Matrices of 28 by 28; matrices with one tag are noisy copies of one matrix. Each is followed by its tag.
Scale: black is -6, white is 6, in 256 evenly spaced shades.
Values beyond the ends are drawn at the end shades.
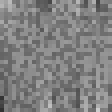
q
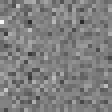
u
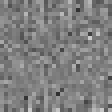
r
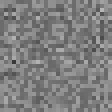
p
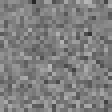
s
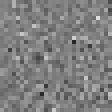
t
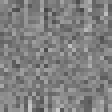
r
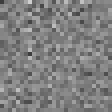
u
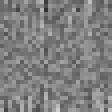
r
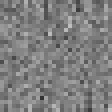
r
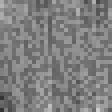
q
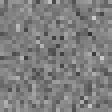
s
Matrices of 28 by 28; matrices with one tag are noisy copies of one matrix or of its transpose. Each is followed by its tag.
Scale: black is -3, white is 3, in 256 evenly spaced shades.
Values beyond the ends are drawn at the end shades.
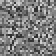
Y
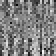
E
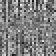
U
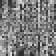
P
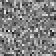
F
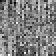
P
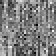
P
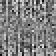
U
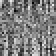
E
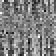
E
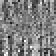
E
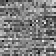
P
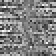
U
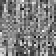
P
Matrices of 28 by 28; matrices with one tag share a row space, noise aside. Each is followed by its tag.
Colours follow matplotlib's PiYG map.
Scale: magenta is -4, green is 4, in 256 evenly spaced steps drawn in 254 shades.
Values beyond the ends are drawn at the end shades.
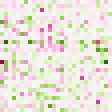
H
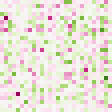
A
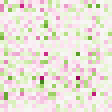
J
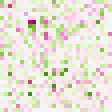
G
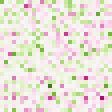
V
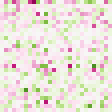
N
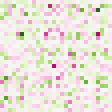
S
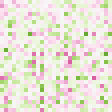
A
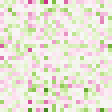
G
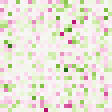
A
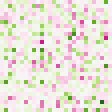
A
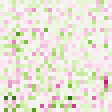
N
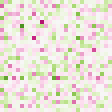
J
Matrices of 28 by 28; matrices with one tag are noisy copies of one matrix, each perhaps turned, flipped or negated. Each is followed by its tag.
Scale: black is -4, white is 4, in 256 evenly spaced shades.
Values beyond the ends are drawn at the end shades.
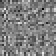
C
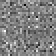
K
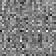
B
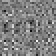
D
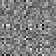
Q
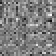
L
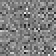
Q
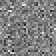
K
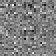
D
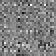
K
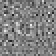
D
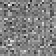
K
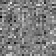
C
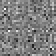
B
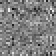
C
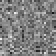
C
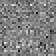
K
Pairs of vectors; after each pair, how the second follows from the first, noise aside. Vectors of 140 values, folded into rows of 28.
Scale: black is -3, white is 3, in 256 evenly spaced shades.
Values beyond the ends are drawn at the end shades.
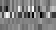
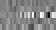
negated, partly zeroed.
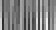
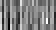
wrapped around, negated.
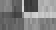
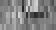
negated, partly zeroed.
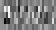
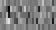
negated, partly zeroed.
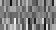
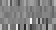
wrapped around, negated, partly zeroed.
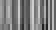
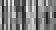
reversed, negated.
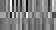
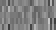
wrapped around, shrunk.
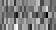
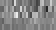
negated, partly zeroed.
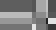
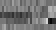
negated, partly zeroed.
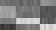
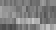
shrunk.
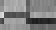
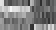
wrapped around, negated.
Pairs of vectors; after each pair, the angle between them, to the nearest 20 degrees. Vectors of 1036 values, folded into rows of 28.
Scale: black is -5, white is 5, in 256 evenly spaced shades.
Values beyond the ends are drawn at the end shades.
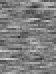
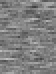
20 degrees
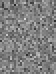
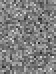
120 degrees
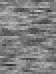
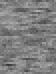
20 degrees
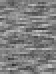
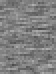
20 degrees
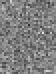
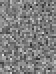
60 degrees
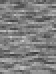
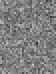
80 degrees
